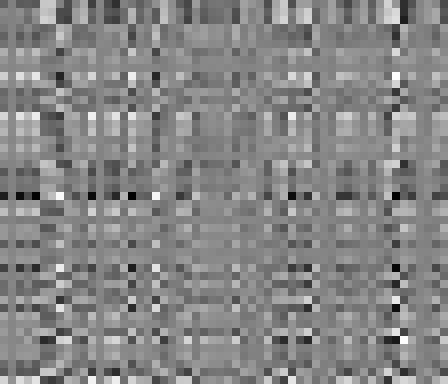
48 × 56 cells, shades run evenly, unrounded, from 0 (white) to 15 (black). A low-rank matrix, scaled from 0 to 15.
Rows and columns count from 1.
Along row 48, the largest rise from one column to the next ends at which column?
6
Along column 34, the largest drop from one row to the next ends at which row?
48
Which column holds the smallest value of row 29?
51
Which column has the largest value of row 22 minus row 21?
50
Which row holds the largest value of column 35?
43
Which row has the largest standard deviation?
25
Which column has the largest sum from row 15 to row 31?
8
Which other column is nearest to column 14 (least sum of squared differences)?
56
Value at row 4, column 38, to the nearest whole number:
9
